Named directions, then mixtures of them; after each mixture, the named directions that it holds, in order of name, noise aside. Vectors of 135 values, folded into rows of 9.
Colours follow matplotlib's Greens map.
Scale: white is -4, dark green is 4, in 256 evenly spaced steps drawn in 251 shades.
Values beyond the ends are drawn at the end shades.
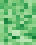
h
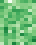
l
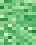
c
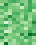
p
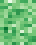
l.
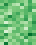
p.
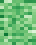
c, h, l.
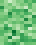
c, h, l.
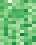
l.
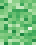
c, l, p.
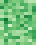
c, h.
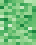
c, h.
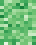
c, p.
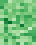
c, h, l.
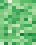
l, p.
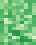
h.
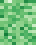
c, l.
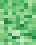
h.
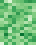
c, l, p.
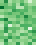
c, h, l.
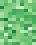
c, l.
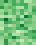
c, h.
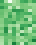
l.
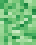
h.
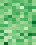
p.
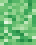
h, p.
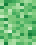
c, h, p.
